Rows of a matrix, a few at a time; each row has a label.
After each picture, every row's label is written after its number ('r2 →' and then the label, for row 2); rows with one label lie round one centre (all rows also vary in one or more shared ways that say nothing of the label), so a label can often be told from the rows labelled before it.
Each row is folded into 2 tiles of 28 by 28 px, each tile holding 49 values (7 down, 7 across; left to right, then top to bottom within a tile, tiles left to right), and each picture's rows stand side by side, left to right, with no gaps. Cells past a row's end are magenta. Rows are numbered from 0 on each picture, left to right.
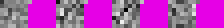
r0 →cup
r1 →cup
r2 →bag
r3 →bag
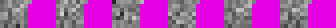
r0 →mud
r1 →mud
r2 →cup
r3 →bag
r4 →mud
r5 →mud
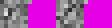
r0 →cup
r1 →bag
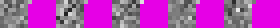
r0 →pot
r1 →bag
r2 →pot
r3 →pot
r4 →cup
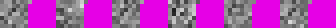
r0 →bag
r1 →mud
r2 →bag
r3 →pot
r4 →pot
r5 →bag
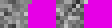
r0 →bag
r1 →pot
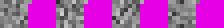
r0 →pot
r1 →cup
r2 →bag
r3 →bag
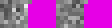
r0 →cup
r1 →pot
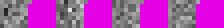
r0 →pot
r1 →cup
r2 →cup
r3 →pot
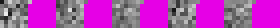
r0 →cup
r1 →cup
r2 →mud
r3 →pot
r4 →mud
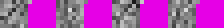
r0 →bag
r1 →cup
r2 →pot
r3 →mud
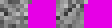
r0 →bag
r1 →bag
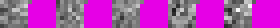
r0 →mud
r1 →cup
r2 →mud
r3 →pot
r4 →mud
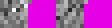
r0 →cup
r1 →bag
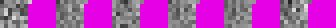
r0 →cup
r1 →cup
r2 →bag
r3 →cup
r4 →cup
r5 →cup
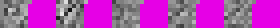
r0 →pot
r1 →bag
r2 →cup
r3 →bag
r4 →bag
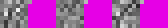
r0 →mud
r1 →pot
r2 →pot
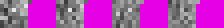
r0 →mud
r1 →cup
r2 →mud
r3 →cup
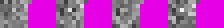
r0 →cup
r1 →cup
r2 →pot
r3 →mud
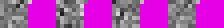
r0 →pot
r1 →bag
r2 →cup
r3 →pot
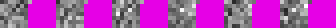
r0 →pot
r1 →cup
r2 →mud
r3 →mud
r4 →bag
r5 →mud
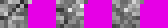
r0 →pot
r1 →mud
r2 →mud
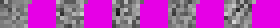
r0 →cup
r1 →bag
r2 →pot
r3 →pot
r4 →bag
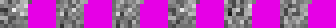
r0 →mud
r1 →mud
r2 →mud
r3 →mud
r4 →pot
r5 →pot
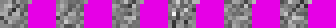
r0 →bag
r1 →bag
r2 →pot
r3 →mud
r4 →pot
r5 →pot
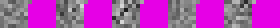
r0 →bag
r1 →cup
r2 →bag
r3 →cup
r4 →pot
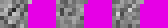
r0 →bag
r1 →pot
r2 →mud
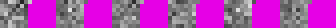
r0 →pot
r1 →cup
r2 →pot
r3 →bag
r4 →mud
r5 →cup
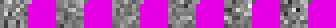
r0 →mud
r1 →mud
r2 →pot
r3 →pot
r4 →mud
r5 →cup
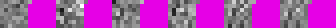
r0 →pot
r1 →mud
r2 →cup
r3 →pot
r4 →mud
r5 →mud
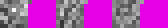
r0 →mud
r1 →mud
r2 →pot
